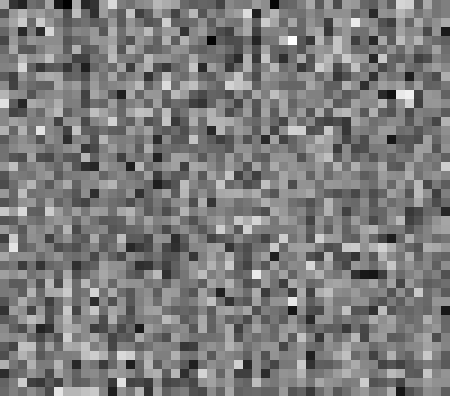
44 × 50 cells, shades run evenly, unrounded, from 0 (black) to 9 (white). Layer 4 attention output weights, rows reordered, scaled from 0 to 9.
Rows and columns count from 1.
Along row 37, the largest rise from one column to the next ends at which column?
17
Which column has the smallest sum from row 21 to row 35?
9
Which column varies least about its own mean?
49
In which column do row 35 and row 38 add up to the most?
8
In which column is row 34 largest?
33
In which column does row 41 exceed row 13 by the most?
27
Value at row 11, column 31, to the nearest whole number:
7
